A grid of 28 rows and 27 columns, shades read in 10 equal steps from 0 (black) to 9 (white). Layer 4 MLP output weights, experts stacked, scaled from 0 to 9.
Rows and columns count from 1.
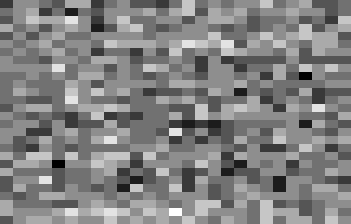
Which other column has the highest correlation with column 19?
23
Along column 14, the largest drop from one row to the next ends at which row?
18
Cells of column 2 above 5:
3
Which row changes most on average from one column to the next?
24
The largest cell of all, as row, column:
27, 14
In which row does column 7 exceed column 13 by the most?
1
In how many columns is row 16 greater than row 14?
3
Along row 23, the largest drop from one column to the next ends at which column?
5
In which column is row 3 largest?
6
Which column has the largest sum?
9
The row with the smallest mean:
16
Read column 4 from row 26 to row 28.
4 5 6
